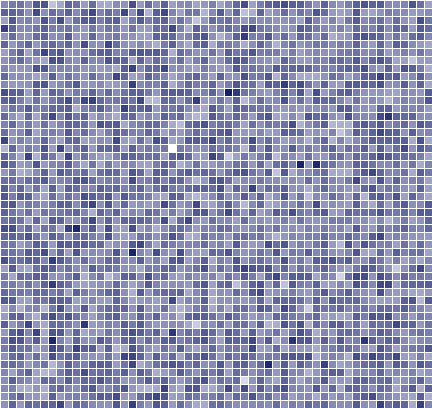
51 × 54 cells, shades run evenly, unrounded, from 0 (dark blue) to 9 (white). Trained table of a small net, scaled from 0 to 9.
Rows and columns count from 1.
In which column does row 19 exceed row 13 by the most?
22
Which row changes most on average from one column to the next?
19
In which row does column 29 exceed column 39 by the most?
20
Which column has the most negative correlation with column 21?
4
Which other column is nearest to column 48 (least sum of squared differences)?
45
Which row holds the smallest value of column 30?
12
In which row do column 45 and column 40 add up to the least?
21
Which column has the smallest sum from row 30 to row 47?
48
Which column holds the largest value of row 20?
29
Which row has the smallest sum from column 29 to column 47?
43
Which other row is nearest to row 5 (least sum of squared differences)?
34
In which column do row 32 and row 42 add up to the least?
17
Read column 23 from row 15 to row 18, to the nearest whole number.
3 6 5 5
